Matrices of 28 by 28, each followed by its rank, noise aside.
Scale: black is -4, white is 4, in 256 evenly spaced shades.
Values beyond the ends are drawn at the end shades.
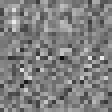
six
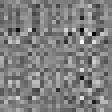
three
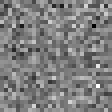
eight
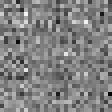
six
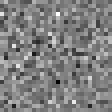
eight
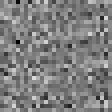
six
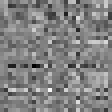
four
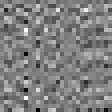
three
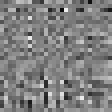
four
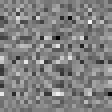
four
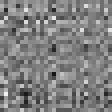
four
